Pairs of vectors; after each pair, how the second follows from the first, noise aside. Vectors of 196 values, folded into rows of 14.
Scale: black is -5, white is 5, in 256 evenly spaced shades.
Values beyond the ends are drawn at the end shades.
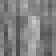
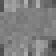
wrapped around, negated, partly zeroed.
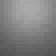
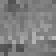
wrapped around, negated, partly zeroed.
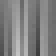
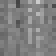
reversed, partly zeroed.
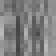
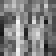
negated, scaled up.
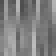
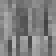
wrapped around, negated.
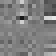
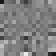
wrapped around, negated.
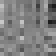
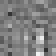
wrapped around, negated.
